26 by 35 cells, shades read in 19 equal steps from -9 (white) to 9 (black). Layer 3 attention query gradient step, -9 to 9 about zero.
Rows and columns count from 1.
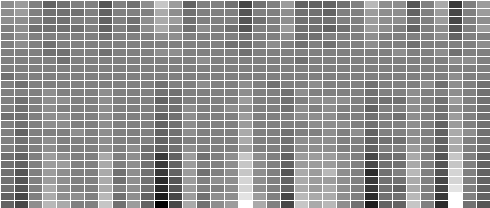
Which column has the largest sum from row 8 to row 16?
12
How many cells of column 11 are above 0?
8
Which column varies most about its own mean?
33
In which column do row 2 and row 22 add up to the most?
27
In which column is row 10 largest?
1
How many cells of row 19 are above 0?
8
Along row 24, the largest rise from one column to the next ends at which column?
34
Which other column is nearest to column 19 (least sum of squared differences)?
10
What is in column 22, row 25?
-4
